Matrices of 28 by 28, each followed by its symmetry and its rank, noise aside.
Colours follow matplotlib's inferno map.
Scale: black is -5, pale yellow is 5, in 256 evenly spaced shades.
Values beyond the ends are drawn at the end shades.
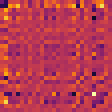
symmetric, rank two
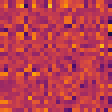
no symmetry, rank three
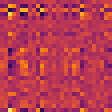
no symmetry, rank one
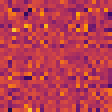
no symmetry, rank three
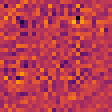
symmetric, rank three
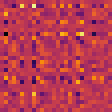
antisymmetric, rank two
